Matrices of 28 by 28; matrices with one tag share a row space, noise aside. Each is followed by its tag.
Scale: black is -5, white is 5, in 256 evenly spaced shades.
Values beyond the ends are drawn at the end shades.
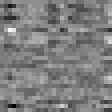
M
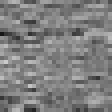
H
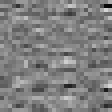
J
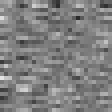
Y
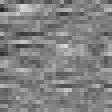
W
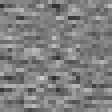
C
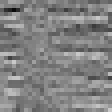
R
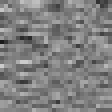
Y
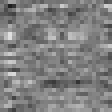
M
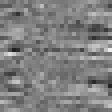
R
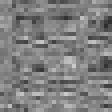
J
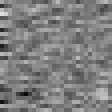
Y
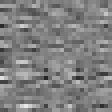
Y
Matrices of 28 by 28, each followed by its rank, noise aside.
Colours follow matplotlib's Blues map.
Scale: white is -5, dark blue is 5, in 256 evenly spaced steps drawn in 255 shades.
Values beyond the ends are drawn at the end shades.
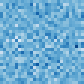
five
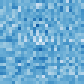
four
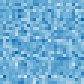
six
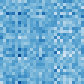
three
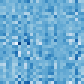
three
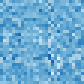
six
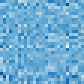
three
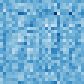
three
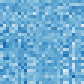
four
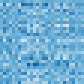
three
